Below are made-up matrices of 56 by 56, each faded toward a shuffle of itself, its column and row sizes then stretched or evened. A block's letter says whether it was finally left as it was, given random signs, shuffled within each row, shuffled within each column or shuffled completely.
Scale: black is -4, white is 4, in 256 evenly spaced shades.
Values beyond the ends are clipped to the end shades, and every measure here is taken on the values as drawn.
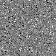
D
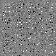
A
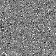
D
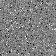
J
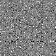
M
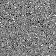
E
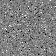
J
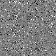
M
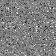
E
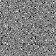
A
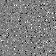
M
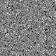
D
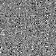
M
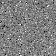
J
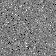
J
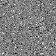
M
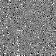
A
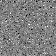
E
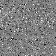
E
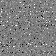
E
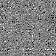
A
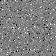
E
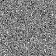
D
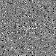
M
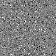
M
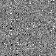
M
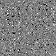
M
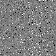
D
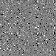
A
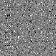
A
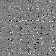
M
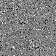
E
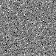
D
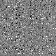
M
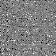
A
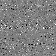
E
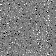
D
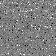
E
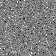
J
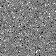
J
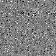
M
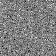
J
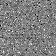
J
